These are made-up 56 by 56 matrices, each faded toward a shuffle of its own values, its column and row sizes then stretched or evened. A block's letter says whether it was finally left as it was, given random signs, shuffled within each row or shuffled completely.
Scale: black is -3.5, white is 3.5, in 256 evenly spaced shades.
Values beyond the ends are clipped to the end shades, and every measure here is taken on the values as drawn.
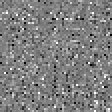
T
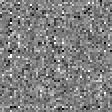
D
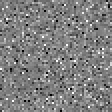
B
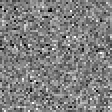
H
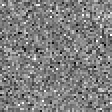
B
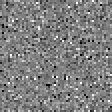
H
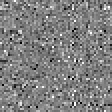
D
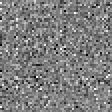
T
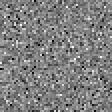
B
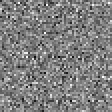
H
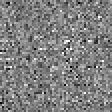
T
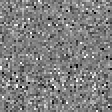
H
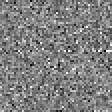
H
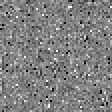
B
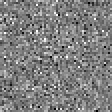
D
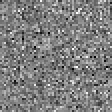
T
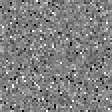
B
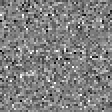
H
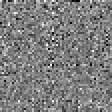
T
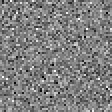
B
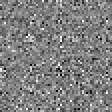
D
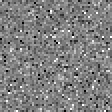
B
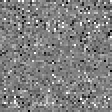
T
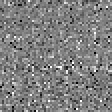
D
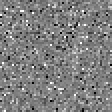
H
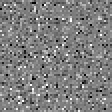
T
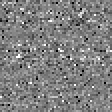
H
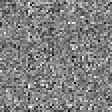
T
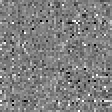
T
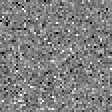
B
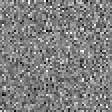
D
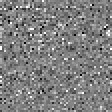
D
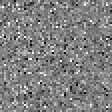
T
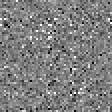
T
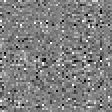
D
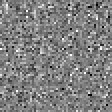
T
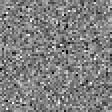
B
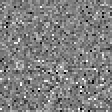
H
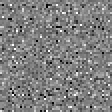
D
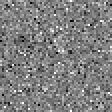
H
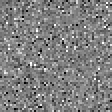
B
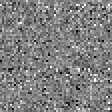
D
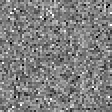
B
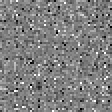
T
